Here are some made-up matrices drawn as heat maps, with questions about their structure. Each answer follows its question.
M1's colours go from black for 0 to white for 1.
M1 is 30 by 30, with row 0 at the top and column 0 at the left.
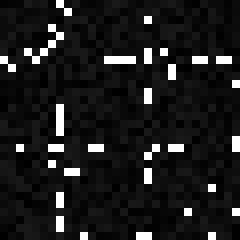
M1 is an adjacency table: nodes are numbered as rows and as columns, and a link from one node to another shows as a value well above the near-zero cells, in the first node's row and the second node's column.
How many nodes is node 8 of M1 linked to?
2
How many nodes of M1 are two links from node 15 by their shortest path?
10
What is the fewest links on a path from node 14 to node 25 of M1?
2
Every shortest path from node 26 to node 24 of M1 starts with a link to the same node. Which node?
node 29
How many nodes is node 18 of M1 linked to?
9
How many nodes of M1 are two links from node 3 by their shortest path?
3
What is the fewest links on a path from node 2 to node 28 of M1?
3
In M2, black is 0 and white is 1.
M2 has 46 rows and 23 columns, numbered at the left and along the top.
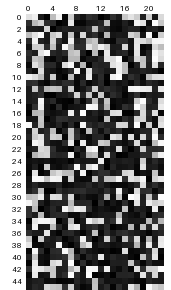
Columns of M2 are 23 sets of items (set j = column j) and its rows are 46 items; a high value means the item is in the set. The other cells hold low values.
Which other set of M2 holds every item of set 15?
2
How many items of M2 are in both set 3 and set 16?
0
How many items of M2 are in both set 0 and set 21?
2
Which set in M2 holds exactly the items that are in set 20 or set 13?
22
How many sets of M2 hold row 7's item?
11
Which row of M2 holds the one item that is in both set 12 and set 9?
21
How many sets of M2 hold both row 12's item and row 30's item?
8
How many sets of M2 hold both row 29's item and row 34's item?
2
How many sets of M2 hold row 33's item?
2
